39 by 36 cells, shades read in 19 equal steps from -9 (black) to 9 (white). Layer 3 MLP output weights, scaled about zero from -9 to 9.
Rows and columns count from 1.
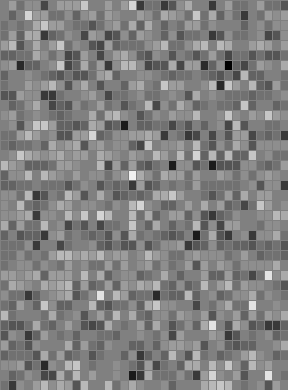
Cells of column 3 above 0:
15
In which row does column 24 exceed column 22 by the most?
17
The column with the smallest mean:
22
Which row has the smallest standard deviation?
27
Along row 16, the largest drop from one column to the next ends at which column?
26
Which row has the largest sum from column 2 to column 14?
16
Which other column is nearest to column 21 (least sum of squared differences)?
23
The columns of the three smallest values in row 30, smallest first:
20, 4, 10
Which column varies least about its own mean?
33
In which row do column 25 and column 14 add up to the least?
24
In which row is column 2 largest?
5
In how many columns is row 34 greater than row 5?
10
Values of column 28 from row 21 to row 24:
2 -2 -4 -3
